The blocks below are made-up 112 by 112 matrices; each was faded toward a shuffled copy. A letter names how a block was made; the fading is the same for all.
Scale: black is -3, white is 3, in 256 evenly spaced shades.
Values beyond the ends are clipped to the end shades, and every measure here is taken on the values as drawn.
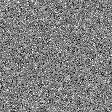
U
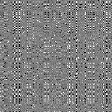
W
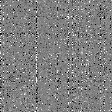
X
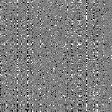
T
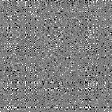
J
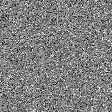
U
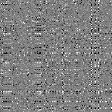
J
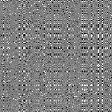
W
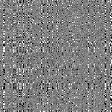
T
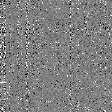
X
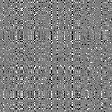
W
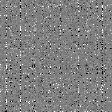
X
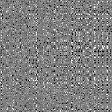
T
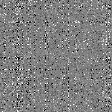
X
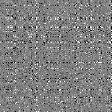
J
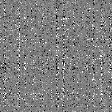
X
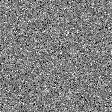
U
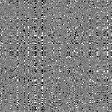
T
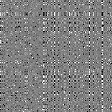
W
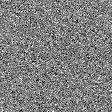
U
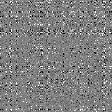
J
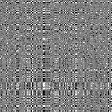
W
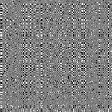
W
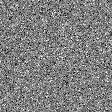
U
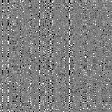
T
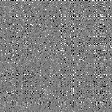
J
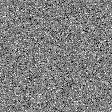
U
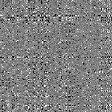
J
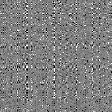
T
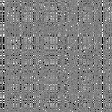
W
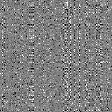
T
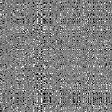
T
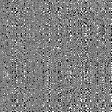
T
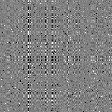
W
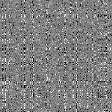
T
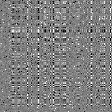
W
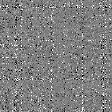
X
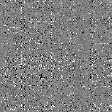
X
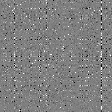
J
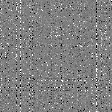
X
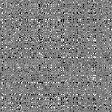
J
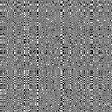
W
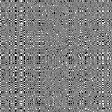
W
